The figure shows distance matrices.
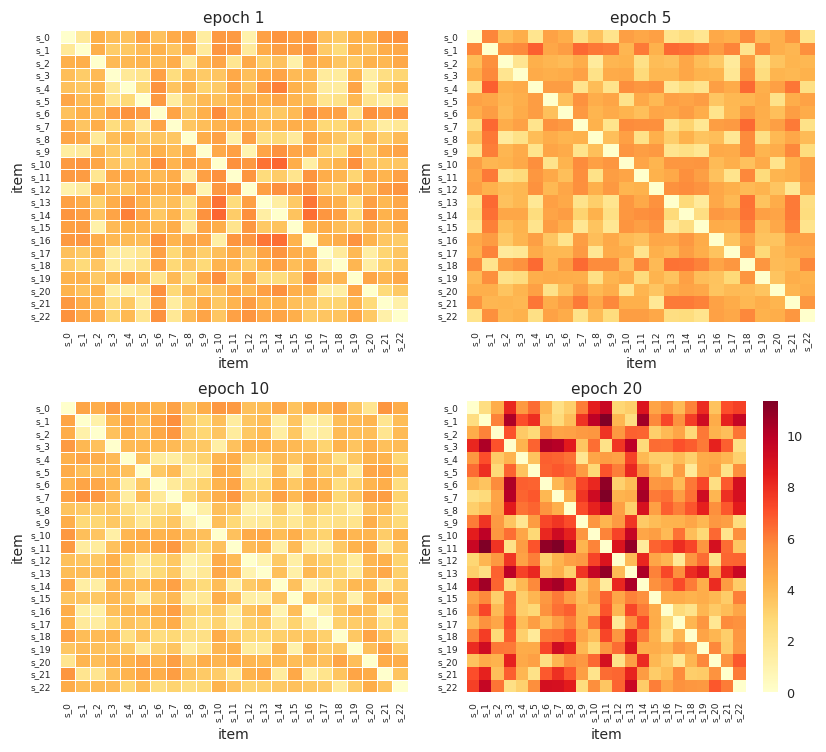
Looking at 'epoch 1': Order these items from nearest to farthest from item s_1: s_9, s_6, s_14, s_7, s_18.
s_9, s_18, s_7, s_6, s_14
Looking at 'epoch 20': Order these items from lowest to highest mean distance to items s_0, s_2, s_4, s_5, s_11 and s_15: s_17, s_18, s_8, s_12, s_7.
s_18, s_17, s_12, s_8, s_7
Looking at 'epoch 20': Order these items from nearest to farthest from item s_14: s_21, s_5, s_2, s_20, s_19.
s_19, s_21, s_5, s_2, s_20
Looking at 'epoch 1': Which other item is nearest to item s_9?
s_12
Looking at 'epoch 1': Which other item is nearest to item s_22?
s_21
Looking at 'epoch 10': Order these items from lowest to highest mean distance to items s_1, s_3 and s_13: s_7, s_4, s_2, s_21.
s_2, s_21, s_4, s_7
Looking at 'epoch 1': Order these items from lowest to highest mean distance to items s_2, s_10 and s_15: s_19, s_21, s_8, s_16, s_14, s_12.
s_8, s_16, s_21, s_19, s_14, s_12
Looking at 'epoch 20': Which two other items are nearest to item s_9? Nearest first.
s_4, s_22
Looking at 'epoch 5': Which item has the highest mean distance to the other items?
s_1
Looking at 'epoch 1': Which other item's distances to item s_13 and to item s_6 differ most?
s_14
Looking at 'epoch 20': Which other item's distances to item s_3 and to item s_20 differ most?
s_6
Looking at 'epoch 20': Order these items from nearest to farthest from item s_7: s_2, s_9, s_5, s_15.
s_2, s_15, s_5, s_9
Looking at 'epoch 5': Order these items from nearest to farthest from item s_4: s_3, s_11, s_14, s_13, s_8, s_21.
s_13, s_14, s_8, s_3, s_11, s_21
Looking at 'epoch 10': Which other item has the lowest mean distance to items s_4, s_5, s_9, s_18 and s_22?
s_8
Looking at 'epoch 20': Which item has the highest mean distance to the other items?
s_11
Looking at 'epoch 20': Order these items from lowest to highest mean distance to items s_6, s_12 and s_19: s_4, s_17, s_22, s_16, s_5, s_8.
s_17, s_16, s_4, s_5, s_8, s_22
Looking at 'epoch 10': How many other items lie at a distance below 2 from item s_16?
6
